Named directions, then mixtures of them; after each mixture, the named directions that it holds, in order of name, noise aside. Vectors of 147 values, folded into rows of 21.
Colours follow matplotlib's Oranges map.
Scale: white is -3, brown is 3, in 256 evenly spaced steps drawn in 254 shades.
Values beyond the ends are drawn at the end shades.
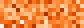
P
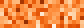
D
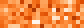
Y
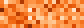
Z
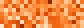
P.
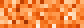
D.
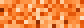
D, Z.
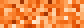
P, Y, Z.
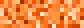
D.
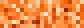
P, Y.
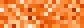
P, Z.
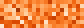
P.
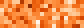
D, Y.
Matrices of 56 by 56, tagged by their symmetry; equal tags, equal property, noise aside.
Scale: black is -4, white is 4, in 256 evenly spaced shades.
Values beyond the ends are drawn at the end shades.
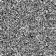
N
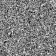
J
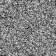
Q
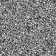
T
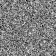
Q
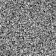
T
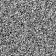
J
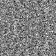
N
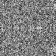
N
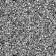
N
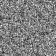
T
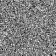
J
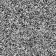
J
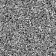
J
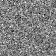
Q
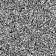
J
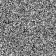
T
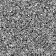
Q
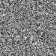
J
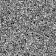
J
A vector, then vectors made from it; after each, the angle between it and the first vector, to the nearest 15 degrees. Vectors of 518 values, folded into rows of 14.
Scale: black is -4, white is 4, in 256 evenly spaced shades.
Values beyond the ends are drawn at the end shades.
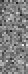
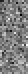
30 degrees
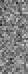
30 degrees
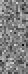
150 degrees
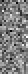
30 degrees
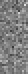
75 degrees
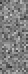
75 degrees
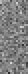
120 degrees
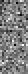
30 degrees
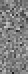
75 degrees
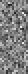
105 degrees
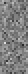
120 degrees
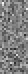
105 degrees
